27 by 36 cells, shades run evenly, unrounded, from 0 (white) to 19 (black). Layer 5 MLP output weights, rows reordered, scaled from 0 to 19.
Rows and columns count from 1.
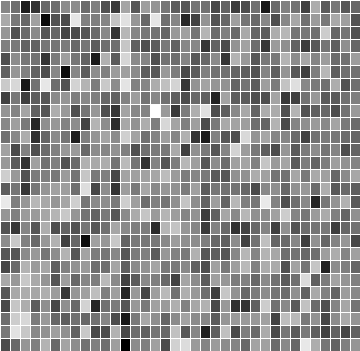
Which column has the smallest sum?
27
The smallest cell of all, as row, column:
9, 16
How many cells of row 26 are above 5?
31
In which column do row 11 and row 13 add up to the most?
21
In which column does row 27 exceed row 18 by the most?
13
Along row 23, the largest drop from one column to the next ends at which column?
23
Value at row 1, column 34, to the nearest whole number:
10
